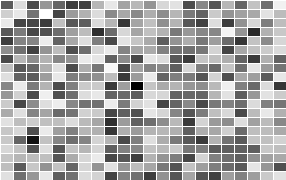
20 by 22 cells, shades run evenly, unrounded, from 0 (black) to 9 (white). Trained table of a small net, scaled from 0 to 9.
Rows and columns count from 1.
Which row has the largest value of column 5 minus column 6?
8
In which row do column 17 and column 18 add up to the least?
17
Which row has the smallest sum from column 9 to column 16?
20
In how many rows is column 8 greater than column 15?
15
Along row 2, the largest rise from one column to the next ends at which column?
4
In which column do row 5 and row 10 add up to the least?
9
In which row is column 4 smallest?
3
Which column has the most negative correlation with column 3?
22
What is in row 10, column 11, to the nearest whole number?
0
